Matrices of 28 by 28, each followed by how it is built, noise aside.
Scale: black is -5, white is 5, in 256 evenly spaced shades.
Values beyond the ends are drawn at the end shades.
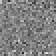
uneven rows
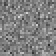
repeating columns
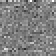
uneven rows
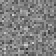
repeating rows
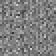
repeating rows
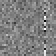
uneven columns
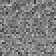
repeating columns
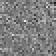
uneven rows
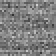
blocks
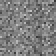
repeating rows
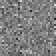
uneven columns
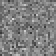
blocks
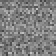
repeating columns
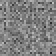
blocks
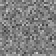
repeating columns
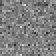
uneven rows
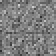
repeating columns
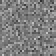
repeating rows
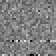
uneven rows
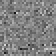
uneven rows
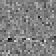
uneven rows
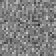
repeating rows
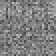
blocks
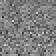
repeating columns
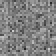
blocks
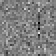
uneven columns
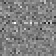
uneven rows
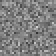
repeating columns
